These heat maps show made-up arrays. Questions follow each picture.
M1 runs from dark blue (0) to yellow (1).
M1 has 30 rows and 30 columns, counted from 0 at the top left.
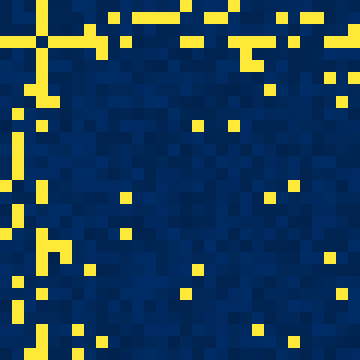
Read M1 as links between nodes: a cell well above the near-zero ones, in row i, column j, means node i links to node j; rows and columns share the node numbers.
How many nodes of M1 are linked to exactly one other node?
10
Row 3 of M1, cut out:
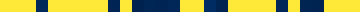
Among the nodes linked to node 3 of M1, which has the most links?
node 1
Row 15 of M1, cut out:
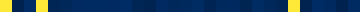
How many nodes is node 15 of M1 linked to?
3
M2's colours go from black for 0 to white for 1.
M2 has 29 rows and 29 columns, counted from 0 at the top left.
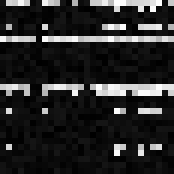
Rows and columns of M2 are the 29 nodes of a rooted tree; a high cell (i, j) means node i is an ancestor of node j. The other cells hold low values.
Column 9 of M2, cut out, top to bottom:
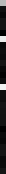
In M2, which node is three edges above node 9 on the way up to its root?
6
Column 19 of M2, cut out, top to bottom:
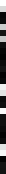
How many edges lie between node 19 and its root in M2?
9
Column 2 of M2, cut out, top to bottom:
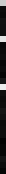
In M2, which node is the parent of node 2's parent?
14
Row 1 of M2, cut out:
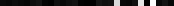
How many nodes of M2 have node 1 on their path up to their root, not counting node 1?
3
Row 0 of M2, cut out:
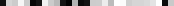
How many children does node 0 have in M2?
6
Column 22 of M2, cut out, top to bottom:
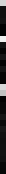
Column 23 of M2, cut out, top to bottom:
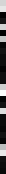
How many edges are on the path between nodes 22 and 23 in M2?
7
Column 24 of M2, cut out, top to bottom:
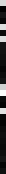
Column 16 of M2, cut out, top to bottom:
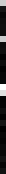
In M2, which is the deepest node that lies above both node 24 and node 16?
15
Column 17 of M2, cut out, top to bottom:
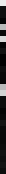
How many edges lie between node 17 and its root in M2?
5
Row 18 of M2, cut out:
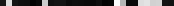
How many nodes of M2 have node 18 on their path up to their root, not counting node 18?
8
